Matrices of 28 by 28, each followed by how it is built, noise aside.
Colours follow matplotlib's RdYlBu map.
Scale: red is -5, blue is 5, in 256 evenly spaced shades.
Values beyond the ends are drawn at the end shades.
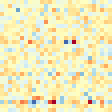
uneven rows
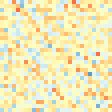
Toeplitz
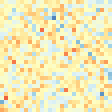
Toeplitz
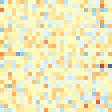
low rank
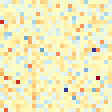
sparse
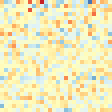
uneven rows
